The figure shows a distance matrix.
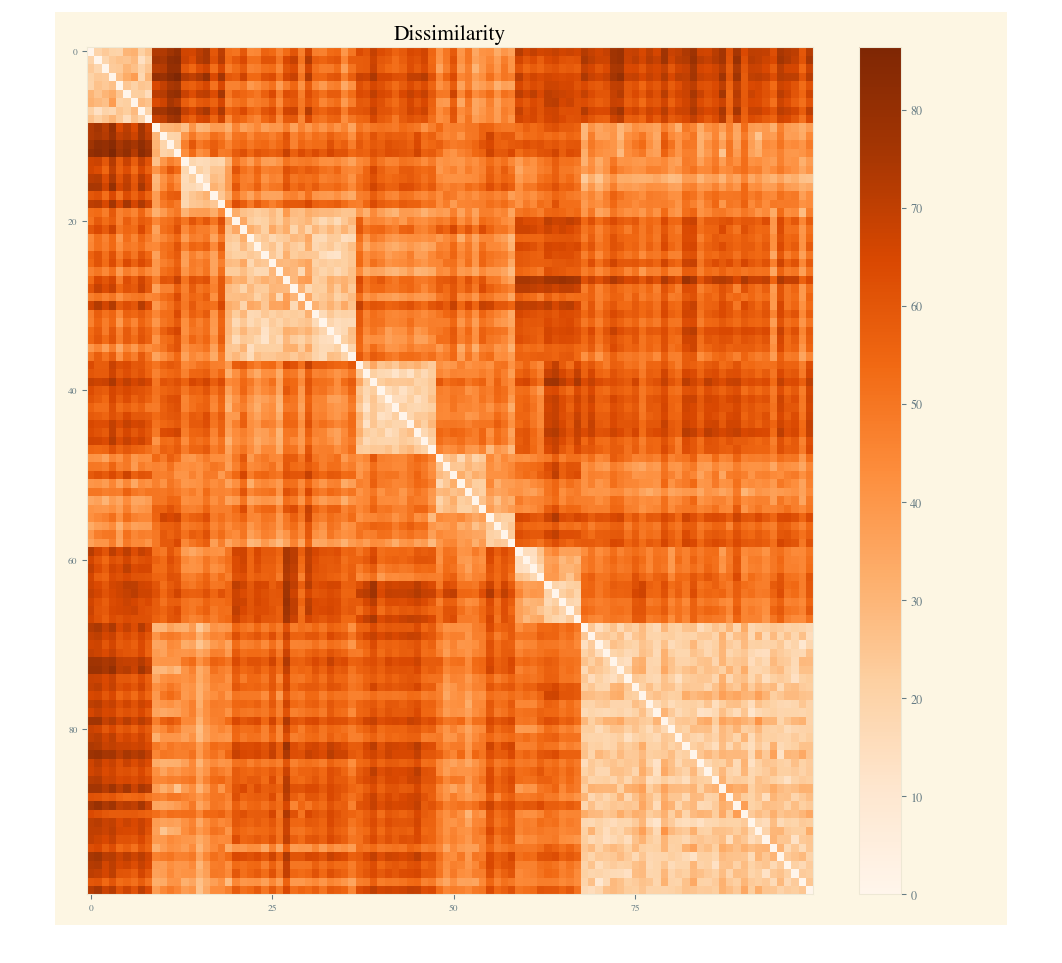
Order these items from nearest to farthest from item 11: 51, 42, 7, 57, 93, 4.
93, 51, 57, 42, 4, 7
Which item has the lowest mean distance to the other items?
98
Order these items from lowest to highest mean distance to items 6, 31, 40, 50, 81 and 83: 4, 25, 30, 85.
85, 25, 4, 30
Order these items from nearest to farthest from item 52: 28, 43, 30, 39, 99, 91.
91, 43, 99, 39, 28, 30
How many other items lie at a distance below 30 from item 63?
4
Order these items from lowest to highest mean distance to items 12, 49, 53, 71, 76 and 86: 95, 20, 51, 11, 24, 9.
95, 51, 9, 11, 24, 20
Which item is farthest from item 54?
30
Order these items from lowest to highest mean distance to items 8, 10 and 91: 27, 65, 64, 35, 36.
36, 35, 65, 64, 27
